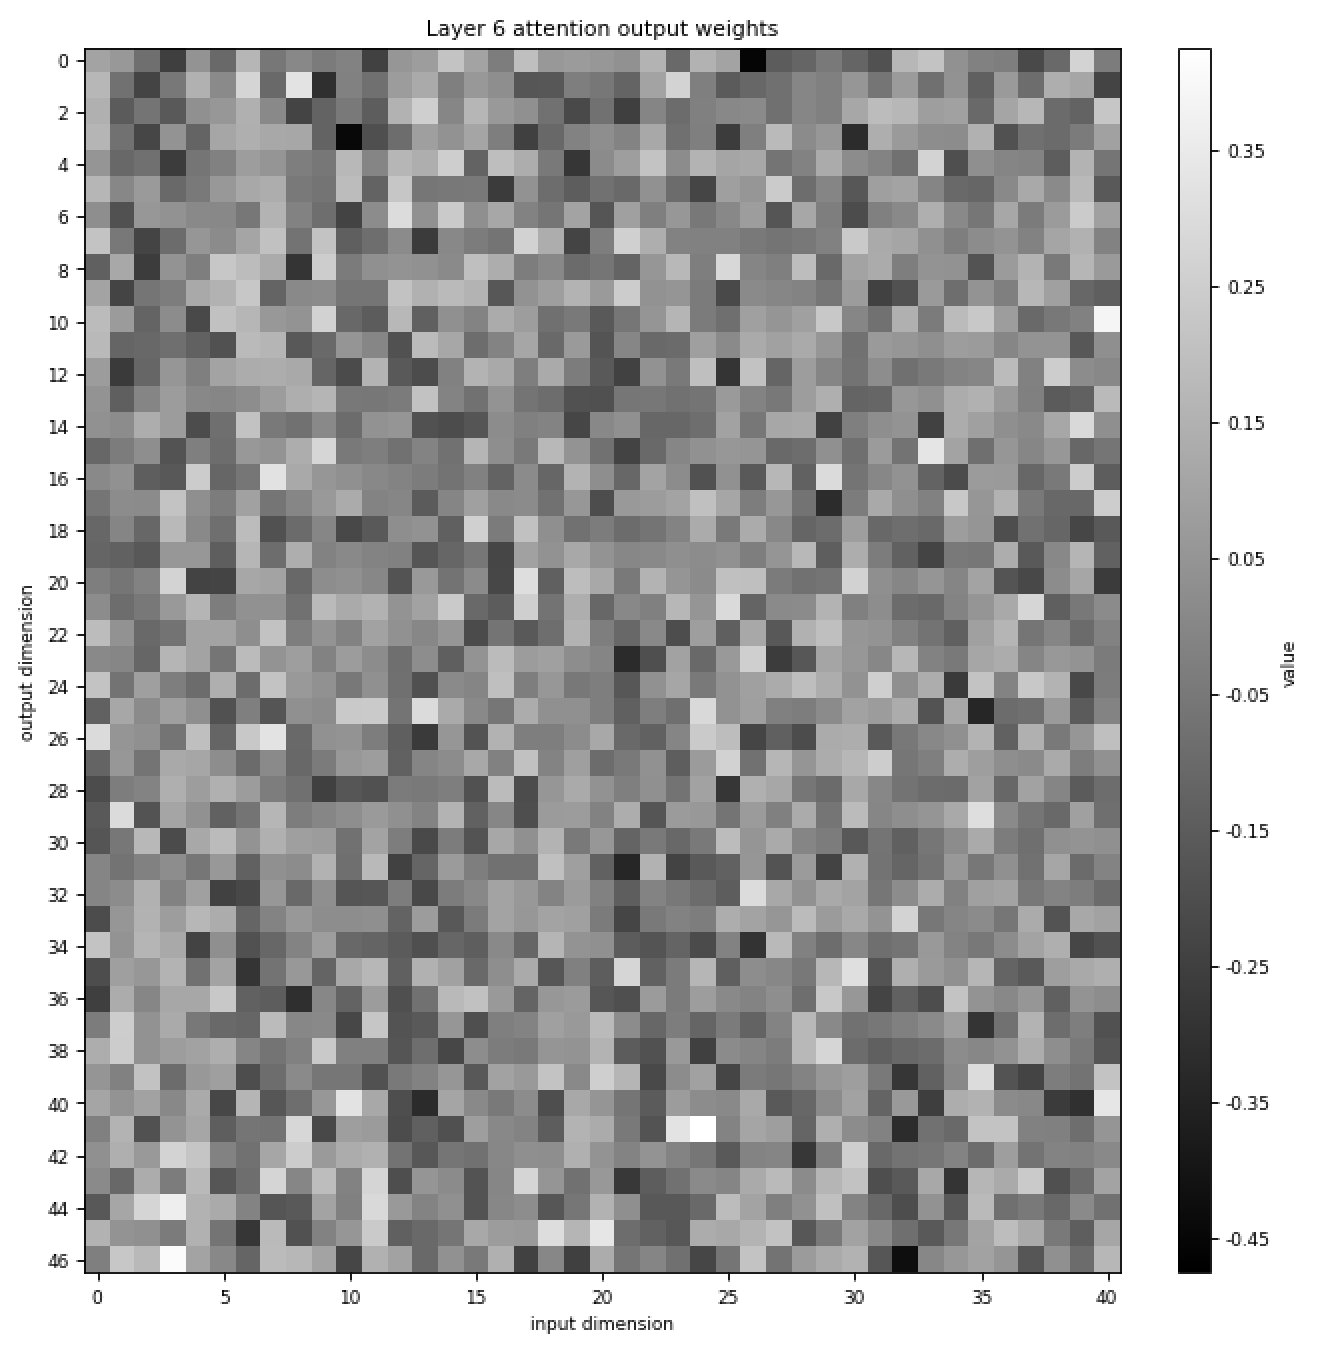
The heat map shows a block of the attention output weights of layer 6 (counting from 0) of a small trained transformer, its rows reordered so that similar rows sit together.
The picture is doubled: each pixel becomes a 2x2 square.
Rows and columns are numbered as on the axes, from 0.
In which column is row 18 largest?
15
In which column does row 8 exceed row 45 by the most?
6
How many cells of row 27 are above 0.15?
5
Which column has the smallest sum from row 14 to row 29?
21
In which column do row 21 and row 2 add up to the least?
8
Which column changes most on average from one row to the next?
13
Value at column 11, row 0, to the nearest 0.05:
-0.25
